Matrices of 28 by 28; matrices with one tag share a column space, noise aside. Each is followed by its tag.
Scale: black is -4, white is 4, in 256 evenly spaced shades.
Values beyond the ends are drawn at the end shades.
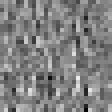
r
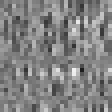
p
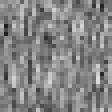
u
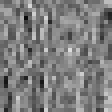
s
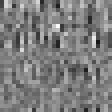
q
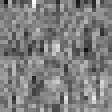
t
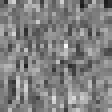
t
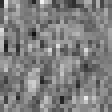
t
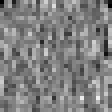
t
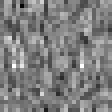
r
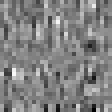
p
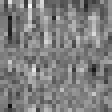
q
